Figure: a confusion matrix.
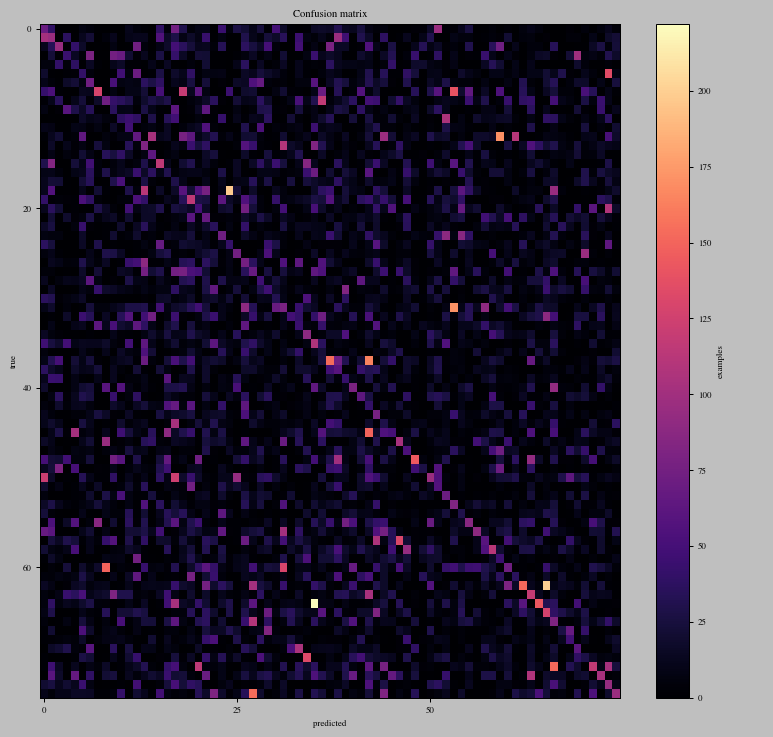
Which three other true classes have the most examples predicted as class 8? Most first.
60, 46, 40
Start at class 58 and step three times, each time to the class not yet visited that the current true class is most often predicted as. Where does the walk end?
12
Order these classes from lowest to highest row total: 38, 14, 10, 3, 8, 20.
14, 38, 10, 3, 20, 8
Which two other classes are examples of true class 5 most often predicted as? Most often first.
73, 12
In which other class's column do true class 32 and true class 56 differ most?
31
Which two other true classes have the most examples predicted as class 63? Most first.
72, 48
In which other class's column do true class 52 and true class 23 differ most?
54
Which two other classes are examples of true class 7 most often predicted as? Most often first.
53, 18
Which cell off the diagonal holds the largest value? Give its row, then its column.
64, 35
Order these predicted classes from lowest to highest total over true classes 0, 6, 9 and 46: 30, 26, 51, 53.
53, 30, 26, 51
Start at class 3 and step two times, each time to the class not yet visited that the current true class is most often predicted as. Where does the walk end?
33
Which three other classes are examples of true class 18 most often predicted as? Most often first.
24, 13, 66
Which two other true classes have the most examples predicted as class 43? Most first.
57, 65
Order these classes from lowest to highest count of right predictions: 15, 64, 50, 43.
43, 50, 15, 64
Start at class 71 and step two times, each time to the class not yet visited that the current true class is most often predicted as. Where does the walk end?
27
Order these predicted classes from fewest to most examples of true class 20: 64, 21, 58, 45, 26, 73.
58, 21, 64, 45, 26, 73
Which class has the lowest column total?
49
